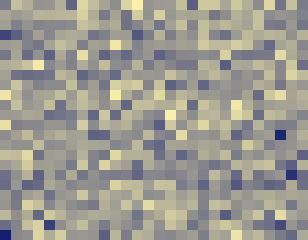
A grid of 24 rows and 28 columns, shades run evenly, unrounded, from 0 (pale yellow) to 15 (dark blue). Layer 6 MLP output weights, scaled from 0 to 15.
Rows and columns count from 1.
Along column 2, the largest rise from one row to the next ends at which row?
8
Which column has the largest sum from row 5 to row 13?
5
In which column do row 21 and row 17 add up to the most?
27
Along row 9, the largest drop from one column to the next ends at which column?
11
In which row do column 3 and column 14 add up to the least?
21
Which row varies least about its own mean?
20
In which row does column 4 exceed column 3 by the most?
16
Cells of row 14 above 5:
22
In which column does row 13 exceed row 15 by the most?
23
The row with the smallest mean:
10
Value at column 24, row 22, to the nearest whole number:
3
